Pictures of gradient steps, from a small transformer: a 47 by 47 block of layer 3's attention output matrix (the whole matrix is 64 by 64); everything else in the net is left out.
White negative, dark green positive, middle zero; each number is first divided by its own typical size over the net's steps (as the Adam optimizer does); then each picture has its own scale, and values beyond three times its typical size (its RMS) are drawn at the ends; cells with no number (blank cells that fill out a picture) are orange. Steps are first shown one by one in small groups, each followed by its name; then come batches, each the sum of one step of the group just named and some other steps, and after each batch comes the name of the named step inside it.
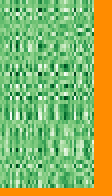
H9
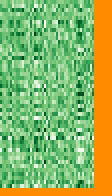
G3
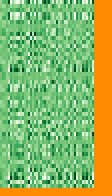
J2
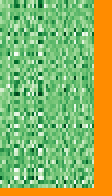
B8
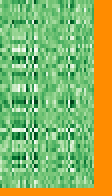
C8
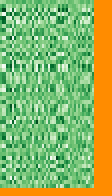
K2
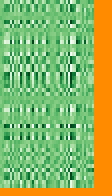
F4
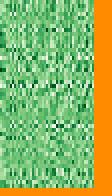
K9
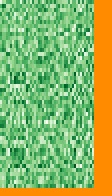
H9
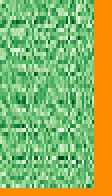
C8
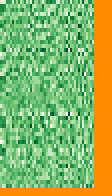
G3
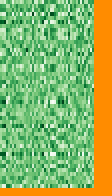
G3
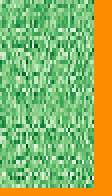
J2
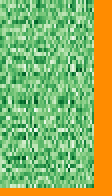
C8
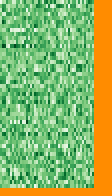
K2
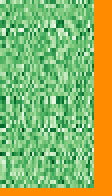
G3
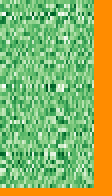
K2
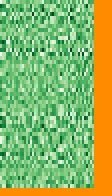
G3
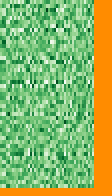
K9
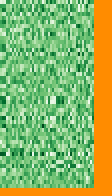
K2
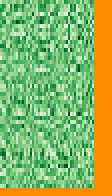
K9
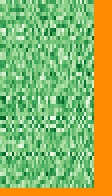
K9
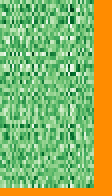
F4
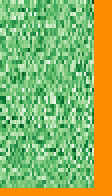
J2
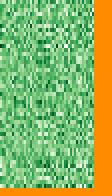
K9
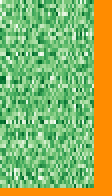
B8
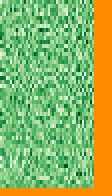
K9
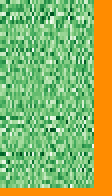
J2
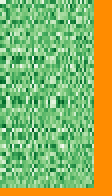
C8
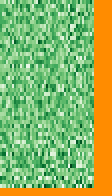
B8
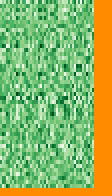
H9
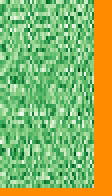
J2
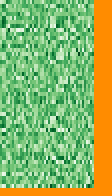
K2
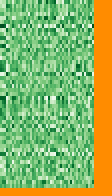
K9
